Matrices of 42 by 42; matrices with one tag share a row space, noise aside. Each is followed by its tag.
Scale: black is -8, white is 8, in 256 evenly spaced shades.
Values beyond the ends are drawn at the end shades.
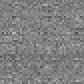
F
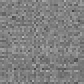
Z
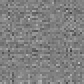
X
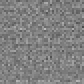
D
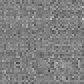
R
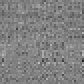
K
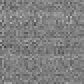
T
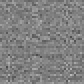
X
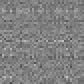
T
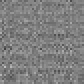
T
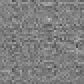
F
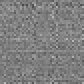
R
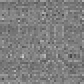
K
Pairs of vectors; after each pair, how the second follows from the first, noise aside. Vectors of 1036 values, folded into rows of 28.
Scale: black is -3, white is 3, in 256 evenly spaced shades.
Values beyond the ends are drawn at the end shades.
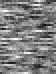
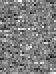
wrapped around, partly zeroed.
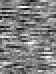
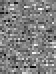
reversed, negated, partly zeroed.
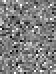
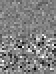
reversed, negated, partly zeroed.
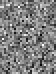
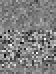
wrapped around, partly zeroed.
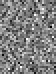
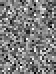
copied.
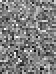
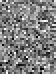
copied.
